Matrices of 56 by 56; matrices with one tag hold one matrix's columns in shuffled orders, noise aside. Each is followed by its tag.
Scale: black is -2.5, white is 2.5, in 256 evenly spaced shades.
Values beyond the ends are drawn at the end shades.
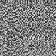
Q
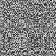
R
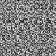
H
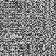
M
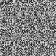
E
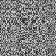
H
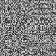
H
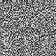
Q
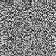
Q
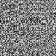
H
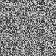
E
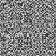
R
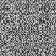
H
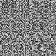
M
